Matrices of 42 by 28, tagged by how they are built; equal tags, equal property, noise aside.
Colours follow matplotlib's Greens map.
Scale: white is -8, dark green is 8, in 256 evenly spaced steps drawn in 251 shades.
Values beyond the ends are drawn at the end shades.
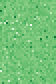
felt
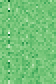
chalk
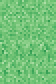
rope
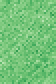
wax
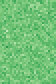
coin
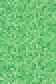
coin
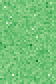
felt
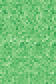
rope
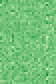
chalk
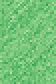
wax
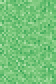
coin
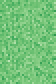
coin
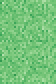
coin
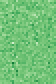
chalk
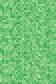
coin
